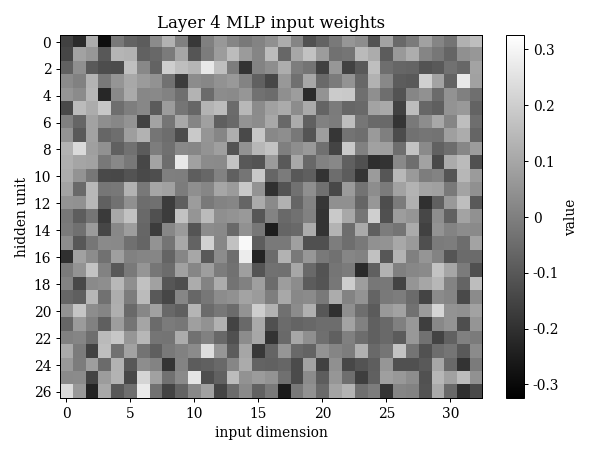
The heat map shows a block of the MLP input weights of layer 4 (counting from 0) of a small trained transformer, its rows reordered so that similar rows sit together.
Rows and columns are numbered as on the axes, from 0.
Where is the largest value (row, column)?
15, 14
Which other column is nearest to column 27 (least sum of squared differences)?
12
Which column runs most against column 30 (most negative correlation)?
24
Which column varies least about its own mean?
30
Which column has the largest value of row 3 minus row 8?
31
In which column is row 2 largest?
11
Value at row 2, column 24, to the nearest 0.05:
0.15
